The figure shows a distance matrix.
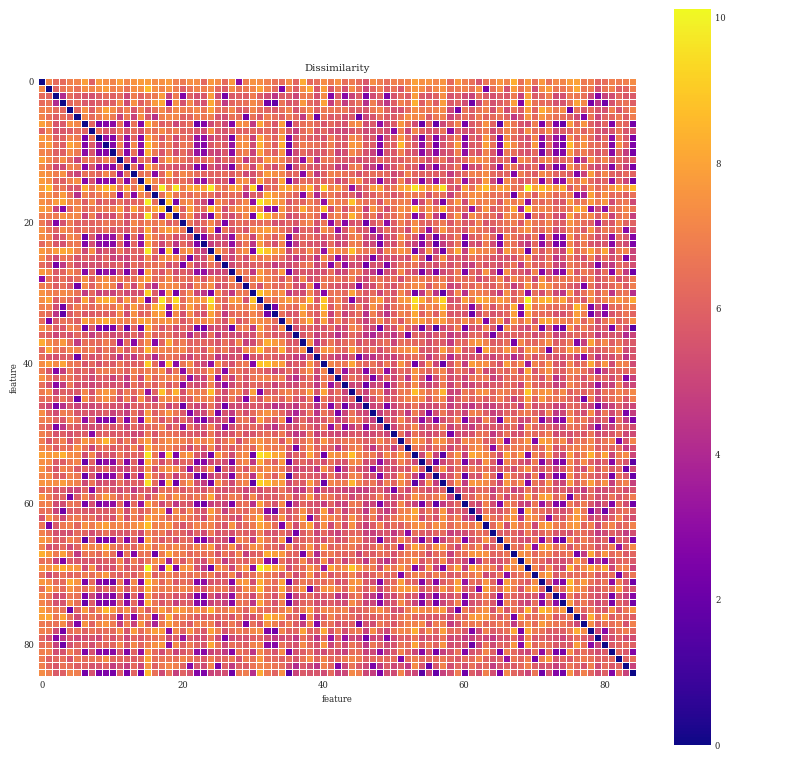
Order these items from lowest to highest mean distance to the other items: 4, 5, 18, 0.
5, 4, 18, 0
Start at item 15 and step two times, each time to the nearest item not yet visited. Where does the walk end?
44
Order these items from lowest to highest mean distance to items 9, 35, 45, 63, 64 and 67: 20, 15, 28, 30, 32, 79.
79, 30, 20, 28, 32, 15
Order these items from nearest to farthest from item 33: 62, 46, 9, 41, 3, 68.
3, 68, 46, 41, 62, 9
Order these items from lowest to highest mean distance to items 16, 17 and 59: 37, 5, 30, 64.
37, 30, 5, 64
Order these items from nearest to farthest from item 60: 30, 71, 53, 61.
71, 30, 53, 61
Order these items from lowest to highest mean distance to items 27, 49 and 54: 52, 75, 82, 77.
52, 82, 77, 75
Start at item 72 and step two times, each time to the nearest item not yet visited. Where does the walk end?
62
